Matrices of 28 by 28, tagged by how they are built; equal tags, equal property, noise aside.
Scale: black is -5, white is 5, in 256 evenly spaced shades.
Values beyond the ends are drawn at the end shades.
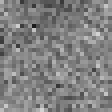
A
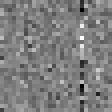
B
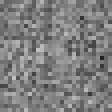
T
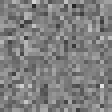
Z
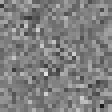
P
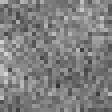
A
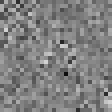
P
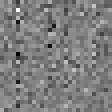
B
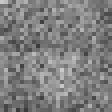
A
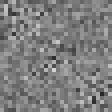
P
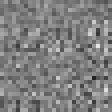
Z
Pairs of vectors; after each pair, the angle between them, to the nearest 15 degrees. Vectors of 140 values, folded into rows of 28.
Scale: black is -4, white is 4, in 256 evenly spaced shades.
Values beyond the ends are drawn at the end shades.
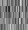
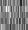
150 degrees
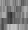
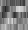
105 degrees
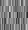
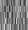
135 degrees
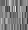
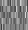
120 degrees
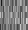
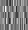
90 degrees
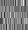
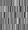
75 degrees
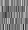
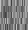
45 degrees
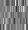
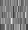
75 degrees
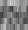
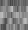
165 degrees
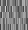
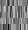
60 degrees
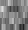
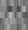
75 degrees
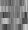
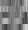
15 degrees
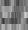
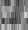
15 degrees
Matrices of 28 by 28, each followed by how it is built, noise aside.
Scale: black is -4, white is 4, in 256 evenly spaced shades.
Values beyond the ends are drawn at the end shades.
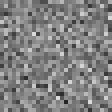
repeating rows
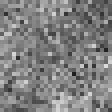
smooth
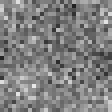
smooth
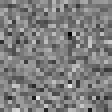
low rank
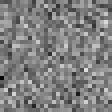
noise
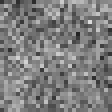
smooth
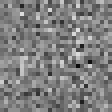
uneven columns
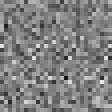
repeating columns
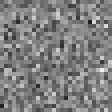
noise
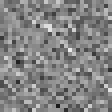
Toeplitz
